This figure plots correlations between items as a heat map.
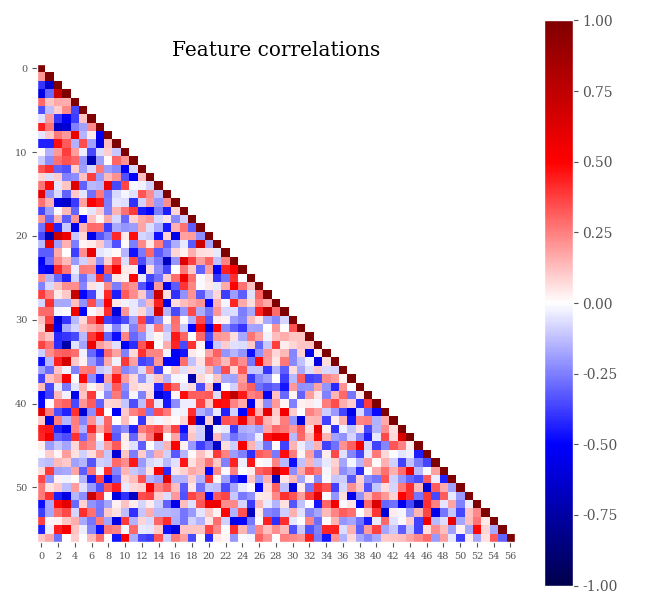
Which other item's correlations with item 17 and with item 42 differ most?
19
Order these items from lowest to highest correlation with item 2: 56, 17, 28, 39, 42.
56, 28, 17, 39, 42
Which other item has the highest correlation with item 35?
3
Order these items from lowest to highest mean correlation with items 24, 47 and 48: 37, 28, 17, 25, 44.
37, 44, 25, 17, 28
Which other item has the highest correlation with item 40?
52
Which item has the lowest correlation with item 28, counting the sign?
49
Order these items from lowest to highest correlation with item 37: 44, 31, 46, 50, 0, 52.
0, 46, 44, 52, 50, 31
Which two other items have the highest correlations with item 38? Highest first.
45, 15
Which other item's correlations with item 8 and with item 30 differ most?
7
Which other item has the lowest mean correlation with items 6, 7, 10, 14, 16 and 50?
20
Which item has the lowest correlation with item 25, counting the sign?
53
